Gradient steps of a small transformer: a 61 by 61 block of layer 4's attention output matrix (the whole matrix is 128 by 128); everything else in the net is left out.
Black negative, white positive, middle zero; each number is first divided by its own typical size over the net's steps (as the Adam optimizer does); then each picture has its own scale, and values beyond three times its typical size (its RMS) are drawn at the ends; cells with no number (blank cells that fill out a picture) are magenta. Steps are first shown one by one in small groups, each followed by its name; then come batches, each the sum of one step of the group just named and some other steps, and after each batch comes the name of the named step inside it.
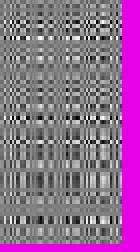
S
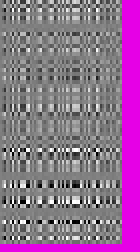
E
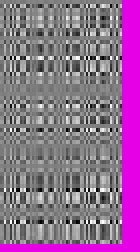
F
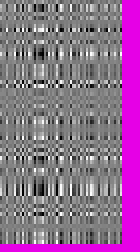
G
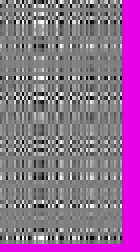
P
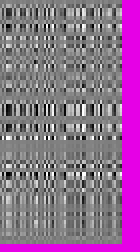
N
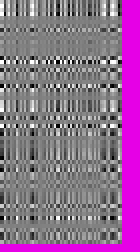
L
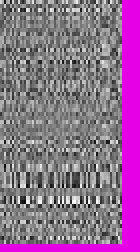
E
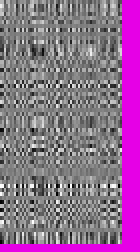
G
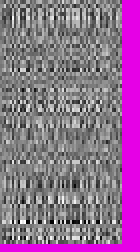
E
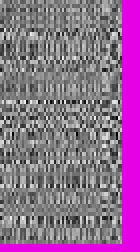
S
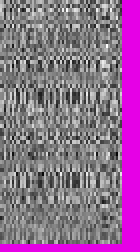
L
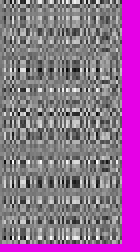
E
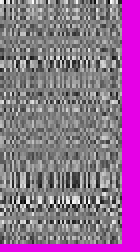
E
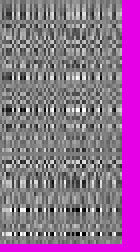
N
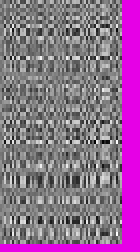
S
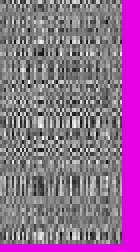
G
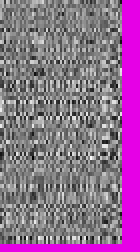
L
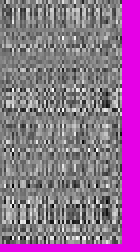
E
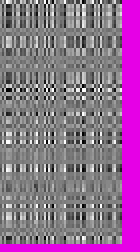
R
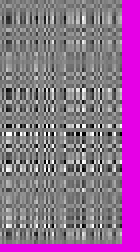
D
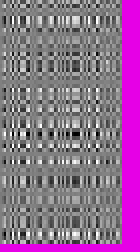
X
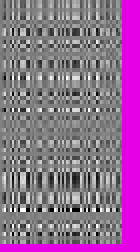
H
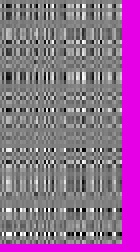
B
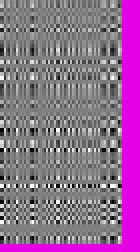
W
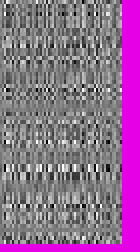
R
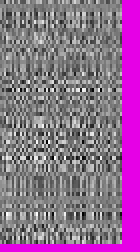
R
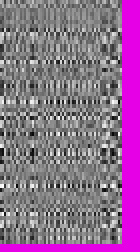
W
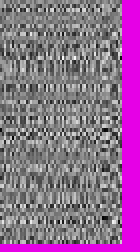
W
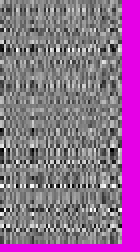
W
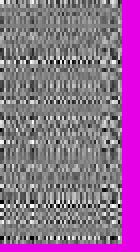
W
